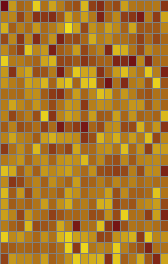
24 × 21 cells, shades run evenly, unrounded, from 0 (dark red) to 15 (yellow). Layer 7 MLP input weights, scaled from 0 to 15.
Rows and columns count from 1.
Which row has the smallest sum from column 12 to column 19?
6
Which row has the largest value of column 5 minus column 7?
14
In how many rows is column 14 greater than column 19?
11
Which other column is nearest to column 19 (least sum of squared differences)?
17
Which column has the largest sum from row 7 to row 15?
10
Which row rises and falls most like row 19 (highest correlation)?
18
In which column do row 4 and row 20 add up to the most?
16
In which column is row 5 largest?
4
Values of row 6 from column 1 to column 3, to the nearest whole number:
14 8 8
